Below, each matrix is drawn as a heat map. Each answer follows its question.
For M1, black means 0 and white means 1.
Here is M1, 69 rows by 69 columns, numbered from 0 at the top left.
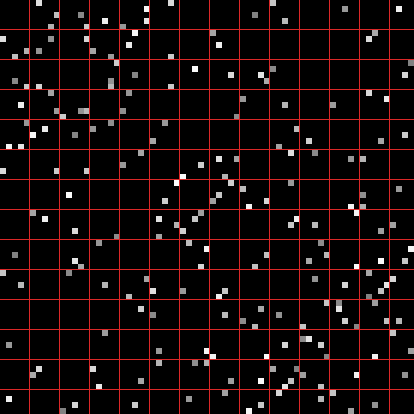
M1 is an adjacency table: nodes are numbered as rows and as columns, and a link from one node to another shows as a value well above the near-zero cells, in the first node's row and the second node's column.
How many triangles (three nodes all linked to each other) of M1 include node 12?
2
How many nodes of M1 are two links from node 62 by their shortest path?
7
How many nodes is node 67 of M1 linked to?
4
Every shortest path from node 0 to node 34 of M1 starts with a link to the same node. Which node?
node 45
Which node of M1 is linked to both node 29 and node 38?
node 30
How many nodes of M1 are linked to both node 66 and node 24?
1
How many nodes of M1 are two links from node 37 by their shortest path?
5
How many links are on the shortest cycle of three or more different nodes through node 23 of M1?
4
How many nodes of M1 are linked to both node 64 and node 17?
1
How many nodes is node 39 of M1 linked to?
2
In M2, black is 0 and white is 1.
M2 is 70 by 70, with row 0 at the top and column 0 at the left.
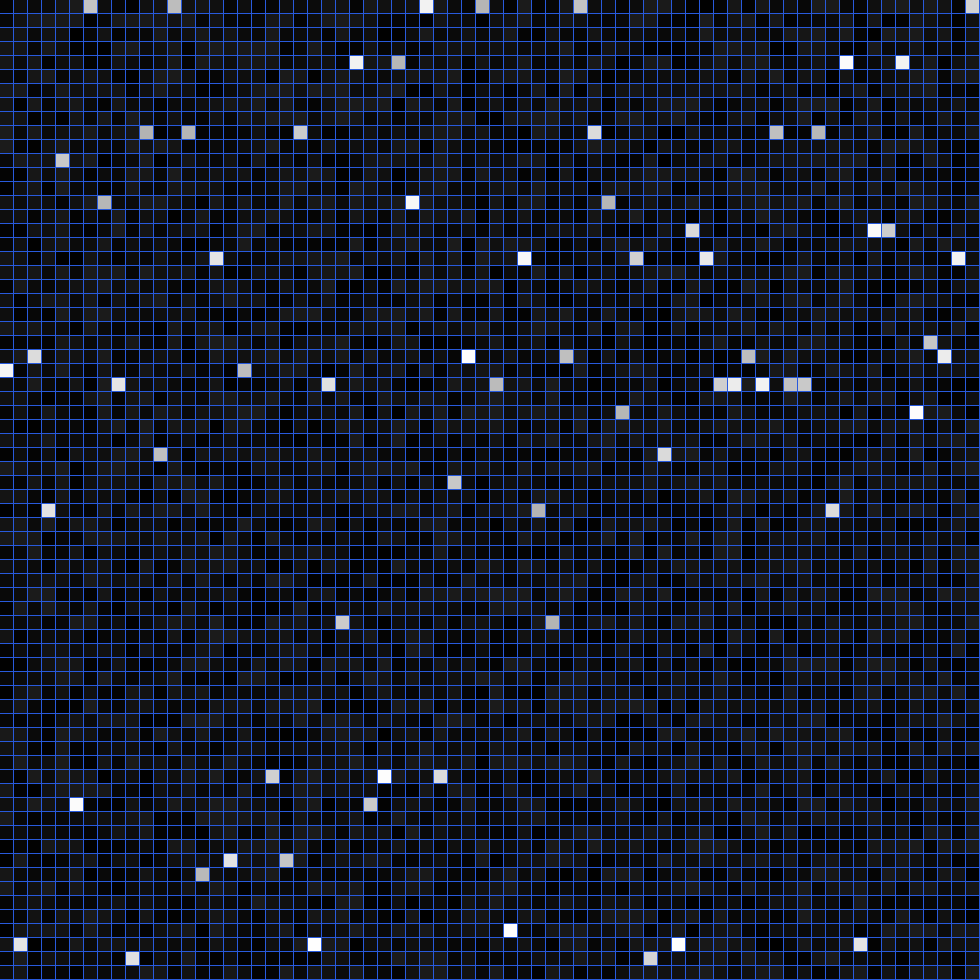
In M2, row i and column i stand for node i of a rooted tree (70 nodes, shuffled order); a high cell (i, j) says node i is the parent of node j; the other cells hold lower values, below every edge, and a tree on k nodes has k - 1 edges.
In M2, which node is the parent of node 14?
62
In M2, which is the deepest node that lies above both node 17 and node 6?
26
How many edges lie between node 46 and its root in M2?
2
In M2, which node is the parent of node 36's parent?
24
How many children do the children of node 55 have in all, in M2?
8
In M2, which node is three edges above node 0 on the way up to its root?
27
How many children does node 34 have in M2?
1
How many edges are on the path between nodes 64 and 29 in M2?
8
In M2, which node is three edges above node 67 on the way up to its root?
11
